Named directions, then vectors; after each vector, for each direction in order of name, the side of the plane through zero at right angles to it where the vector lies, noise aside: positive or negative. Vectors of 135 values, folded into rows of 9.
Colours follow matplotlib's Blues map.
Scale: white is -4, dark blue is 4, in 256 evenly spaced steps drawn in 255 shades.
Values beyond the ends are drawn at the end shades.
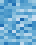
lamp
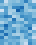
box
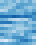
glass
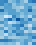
negative, negative, negative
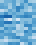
positive, positive, positive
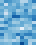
negative, positive, negative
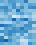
positive, negative, positive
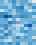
positive, positive, positive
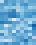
negative, positive, positive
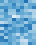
positive, negative, positive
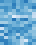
positive, negative, positive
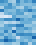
negative, negative, negative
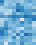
positive, positive, negative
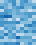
positive, positive, positive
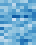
negative, positive, negative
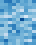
negative, negative, positive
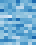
negative, negative, negative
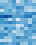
positive, positive, positive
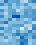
negative, positive, negative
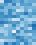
negative, positive, positive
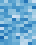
positive, negative, positive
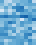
positive, positive, negative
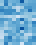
negative, negative, positive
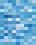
positive, positive, positive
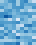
positive, positive, positive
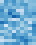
negative, positive, positive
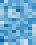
positive, negative, negative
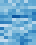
negative, positive, negative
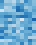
positive, positive, negative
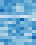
negative, negative, positive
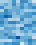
positive, positive, positive
